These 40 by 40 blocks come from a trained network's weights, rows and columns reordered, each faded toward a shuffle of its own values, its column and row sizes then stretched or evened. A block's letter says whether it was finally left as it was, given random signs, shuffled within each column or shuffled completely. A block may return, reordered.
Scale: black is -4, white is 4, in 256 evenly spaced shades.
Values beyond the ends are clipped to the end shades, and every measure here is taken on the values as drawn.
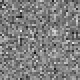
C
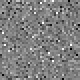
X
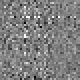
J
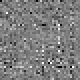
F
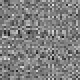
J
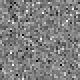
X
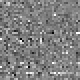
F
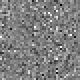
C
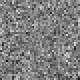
C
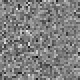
C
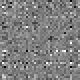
J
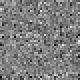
F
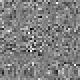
J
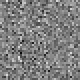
C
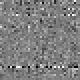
F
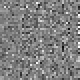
C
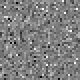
X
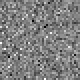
X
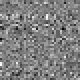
J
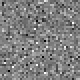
X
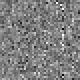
C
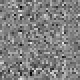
F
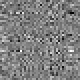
J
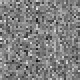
C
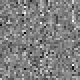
C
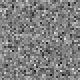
X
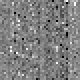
C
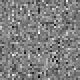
C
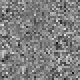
C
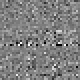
F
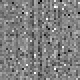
C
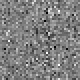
C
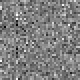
C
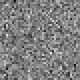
C
